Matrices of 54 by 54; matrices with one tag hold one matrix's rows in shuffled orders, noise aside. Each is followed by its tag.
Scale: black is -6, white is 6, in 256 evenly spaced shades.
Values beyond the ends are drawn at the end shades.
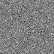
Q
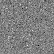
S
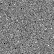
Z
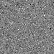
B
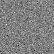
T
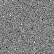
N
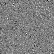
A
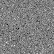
T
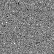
T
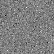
A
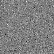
A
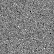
B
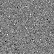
A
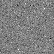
B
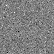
T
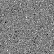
A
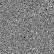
Q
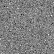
Z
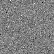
N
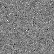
A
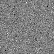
A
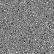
Q
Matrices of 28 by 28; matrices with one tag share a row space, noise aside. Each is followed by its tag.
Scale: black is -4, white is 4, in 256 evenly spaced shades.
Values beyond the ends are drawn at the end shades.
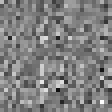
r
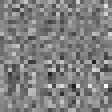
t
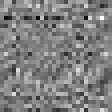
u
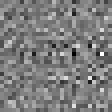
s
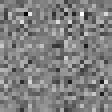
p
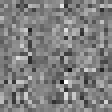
p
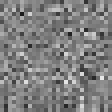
p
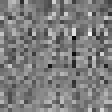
s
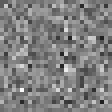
p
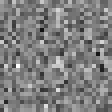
r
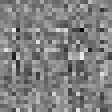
u
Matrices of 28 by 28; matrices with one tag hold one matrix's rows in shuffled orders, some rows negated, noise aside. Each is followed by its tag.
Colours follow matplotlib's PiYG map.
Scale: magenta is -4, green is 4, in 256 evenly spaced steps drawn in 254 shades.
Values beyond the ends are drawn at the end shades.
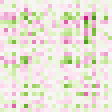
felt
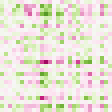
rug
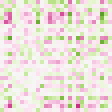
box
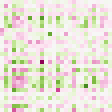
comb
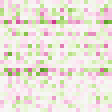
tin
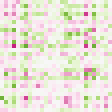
felt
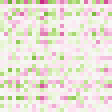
tin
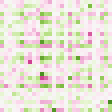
rug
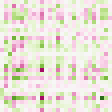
comb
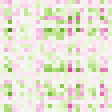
box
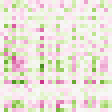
comb
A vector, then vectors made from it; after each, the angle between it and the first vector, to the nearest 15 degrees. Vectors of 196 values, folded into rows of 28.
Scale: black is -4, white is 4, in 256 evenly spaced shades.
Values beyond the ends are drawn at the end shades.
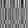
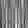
120 degrees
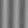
90 degrees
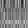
30 degrees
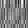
165 degrees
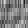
135 degrees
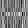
60 degrees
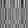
15 degrees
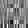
75 degrees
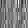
45 degrees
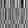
15 degrees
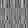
150 degrees
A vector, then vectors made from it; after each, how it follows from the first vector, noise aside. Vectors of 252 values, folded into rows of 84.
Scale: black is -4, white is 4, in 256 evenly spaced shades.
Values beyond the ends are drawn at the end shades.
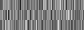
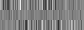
negated, partly zeroed.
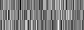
copied.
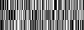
wrapped around, negated, scaled up.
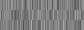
reversed, negated, shrunk.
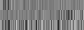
negated, partly zeroed.
